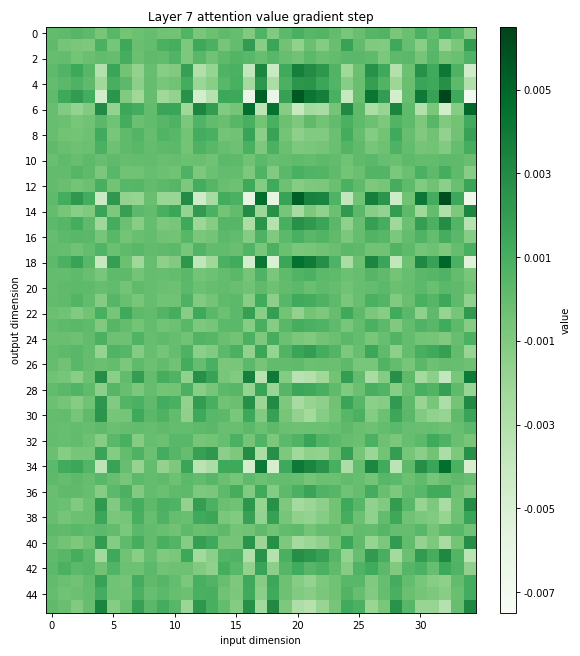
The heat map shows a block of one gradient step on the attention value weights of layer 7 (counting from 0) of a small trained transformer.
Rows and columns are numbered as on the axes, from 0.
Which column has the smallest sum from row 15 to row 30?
34
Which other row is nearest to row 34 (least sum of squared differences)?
18
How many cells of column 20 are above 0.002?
8
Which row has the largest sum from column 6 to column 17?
6
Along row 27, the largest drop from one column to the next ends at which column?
17
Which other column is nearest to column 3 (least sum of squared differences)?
33
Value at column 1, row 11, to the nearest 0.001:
0
